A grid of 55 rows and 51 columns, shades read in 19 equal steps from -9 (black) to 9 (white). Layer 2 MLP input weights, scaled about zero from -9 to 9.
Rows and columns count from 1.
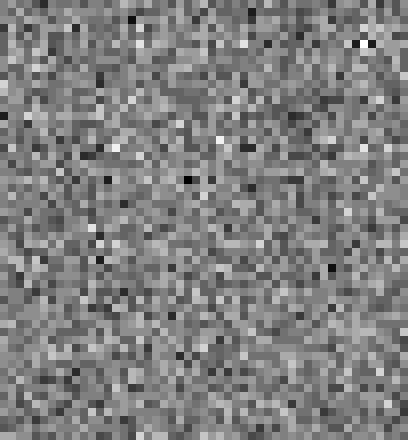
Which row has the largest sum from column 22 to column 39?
22
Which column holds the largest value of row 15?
4
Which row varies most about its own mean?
6
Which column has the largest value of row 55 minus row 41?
26
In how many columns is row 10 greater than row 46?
21
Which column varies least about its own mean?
39
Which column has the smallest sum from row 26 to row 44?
42
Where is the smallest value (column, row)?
24, 23
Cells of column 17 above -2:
36
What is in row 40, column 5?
1
